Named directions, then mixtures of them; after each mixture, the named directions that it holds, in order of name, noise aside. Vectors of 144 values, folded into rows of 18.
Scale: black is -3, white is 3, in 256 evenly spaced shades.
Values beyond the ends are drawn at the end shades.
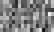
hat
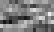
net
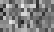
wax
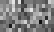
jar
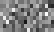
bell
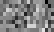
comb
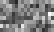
hat, net, wax.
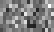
comb.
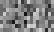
comb, hat.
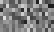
bell, comb, wax.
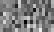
comb, hat, net.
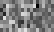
wax.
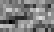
comb, net.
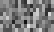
comb, hat.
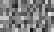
hat.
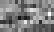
jar, net.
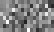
bell.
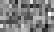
hat, net.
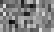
comb, hat, wax.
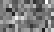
comb, hat, net.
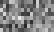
net, wax.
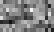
comb, jar, net.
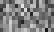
comb, wax.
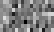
bell, hat.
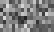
bell, net, wax.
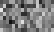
wax.
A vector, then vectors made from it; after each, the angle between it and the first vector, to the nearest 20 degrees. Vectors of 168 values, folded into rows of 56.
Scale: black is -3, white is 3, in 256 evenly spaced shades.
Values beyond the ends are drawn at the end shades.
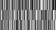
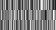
20 degrees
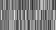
20 degrees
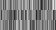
160 degrees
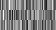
100 degrees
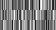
40 degrees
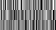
140 degrees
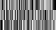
60 degrees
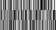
160 degrees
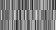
20 degrees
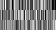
40 degrees
